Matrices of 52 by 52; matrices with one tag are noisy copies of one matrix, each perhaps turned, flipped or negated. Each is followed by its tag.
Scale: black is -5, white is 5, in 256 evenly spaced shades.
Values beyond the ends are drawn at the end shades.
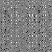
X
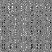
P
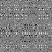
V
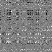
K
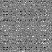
P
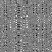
V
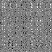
P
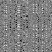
V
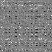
X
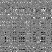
K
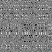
V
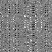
V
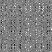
P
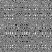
V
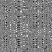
V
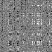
K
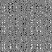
P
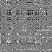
K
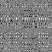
V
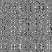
P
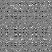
X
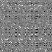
X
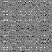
P
